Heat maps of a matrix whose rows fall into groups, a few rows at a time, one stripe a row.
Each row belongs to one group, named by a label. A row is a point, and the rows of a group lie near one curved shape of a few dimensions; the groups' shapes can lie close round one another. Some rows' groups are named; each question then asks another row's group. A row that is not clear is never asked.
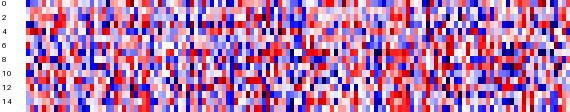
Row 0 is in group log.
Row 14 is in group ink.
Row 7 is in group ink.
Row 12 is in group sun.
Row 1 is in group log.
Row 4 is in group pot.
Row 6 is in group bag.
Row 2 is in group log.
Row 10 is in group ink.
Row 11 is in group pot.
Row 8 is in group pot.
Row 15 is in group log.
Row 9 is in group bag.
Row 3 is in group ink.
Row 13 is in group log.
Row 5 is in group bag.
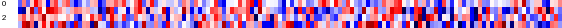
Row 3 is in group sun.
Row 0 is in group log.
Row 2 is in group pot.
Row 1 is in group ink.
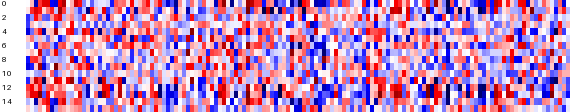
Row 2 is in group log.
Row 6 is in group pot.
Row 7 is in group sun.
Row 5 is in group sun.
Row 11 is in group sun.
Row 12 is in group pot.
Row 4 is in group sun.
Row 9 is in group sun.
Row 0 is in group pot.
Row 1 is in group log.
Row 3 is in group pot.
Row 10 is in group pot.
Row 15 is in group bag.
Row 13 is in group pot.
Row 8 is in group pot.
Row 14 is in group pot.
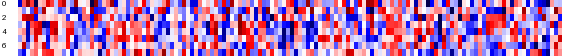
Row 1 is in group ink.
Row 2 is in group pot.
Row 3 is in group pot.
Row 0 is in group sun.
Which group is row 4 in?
pot
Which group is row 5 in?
log
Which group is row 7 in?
ink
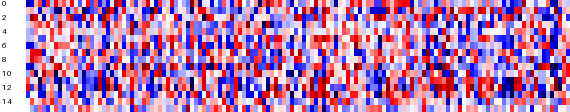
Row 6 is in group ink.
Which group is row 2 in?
sun
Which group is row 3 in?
log
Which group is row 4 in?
log
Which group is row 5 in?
ink
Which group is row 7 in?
pot
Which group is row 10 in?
log
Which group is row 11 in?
bag
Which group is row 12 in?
bag
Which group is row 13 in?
ink
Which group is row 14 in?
log
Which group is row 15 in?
sun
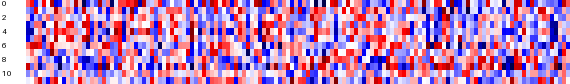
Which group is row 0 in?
log
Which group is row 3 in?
sun
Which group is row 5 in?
sun
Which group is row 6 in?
pot
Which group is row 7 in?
log
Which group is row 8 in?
bag
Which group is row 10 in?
pot
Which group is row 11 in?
sun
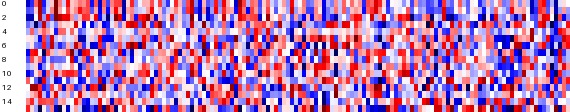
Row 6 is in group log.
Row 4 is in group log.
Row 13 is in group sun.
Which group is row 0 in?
sun
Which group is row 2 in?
ink
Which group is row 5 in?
ink
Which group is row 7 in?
sun
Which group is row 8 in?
pot
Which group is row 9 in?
ink
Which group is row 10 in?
ink
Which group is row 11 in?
bag
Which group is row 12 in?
sun
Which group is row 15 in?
bag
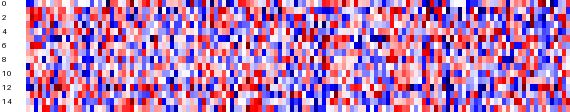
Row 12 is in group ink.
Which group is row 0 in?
log
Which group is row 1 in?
pot
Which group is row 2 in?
log
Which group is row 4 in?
bag
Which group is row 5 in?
bag
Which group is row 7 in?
pot
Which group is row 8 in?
bag
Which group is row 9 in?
pot
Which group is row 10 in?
log
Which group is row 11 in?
pot
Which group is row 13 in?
sun
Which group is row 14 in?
log
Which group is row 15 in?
pot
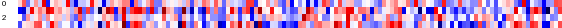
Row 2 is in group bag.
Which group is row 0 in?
log
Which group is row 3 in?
log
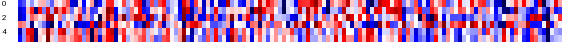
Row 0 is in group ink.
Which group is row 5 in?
sun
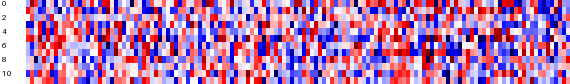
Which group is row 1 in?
bag
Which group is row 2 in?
log
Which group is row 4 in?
bag
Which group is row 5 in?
pot
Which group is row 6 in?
ink
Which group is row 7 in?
ink
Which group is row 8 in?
log
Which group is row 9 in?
pot
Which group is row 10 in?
pot
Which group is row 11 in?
log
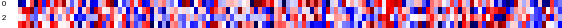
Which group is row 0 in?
ink
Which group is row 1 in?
pot
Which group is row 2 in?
bag
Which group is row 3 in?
pot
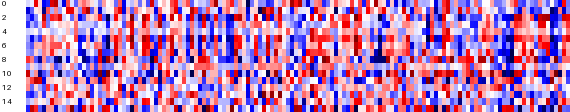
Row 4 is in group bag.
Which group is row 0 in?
log
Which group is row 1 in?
sun
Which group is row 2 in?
ink
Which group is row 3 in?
log
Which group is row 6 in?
ink
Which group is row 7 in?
ink
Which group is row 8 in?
bag
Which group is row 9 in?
pot
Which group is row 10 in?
bag
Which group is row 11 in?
pot
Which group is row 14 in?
ink
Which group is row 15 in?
sun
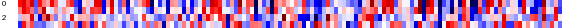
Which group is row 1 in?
pot
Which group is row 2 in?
sun
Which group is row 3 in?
pot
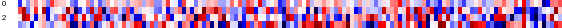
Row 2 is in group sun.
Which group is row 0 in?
log
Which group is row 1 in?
log
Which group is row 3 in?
ink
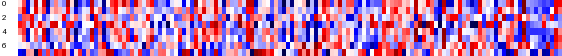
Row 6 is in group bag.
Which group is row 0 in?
log
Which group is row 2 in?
pot
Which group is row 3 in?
pot
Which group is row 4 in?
log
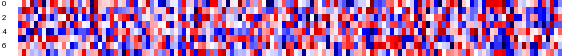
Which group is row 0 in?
pot
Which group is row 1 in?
sun
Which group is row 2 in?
log
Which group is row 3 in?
sun
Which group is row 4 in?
bag
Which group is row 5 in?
ink
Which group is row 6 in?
ink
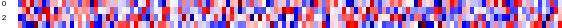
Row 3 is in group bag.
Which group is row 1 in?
log
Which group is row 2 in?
ink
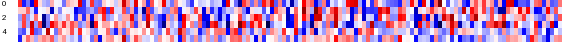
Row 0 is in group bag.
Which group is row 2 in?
bag
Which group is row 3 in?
pot
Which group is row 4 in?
sun
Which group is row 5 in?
log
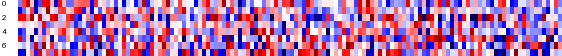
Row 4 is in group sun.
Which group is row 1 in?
sun
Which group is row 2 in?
pot
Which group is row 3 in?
pot
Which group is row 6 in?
ink
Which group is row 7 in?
ink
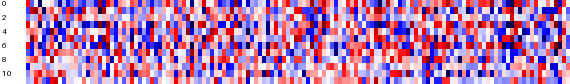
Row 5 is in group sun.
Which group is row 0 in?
bag
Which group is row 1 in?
sun
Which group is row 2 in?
sun
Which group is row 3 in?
bag
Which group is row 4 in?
log
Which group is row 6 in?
bag
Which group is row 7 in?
ink
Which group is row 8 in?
pot
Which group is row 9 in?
log
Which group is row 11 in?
log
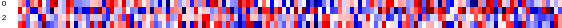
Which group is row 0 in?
pot
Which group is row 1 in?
bag
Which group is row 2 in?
log
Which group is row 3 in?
log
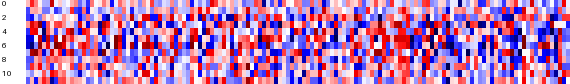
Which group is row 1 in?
pot
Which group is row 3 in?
pot
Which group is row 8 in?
ink
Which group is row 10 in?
ink
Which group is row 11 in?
pot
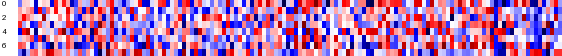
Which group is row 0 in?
ink
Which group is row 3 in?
bag
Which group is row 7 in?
ink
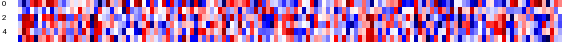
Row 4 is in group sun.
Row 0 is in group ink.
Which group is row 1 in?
sun
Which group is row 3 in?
pot
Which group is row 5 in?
sun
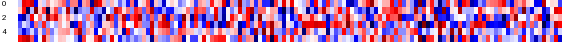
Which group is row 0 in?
pot
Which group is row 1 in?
log
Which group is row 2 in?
ink
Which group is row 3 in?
ink
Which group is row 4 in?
sun
